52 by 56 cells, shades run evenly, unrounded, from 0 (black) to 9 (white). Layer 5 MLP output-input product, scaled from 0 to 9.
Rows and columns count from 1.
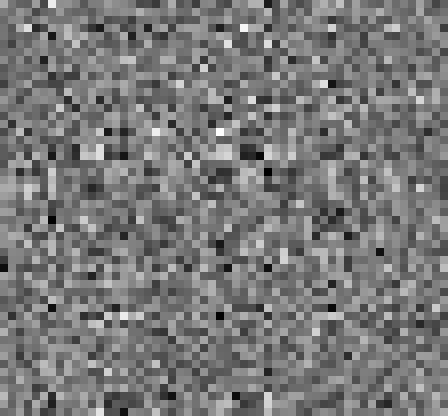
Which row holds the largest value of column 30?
16
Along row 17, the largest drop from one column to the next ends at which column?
14
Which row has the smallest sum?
27
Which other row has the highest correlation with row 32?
1
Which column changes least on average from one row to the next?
51
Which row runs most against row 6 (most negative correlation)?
23
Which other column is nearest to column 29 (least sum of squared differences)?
34
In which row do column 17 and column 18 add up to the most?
40
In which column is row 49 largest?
53
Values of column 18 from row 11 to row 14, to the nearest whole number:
3 4 3 7
